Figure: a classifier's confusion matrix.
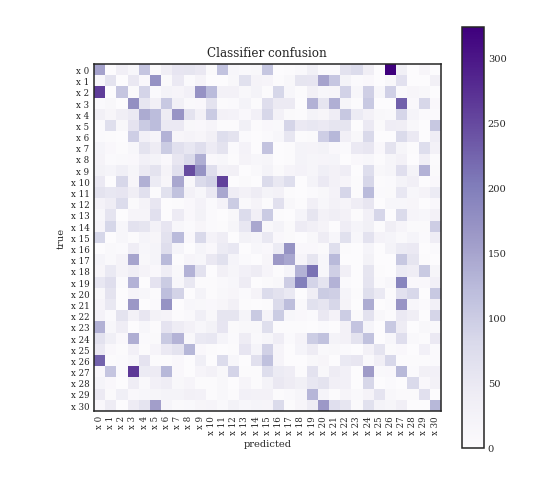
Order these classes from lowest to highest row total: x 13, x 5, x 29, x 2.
x 29, x 13, x 5, x 2
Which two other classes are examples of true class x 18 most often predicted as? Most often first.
x 19, x 8
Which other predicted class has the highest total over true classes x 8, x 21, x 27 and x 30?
x 3
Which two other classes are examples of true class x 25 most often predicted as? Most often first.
x 8, x 15
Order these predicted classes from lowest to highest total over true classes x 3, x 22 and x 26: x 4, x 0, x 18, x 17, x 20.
x 18, x 17, x 20, x 4, x 0
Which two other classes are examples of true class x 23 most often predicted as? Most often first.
x 0, x 26
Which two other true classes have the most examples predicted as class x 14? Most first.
x 22, x 26
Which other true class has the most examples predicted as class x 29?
x 9
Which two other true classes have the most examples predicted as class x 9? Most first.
x 2, x 8
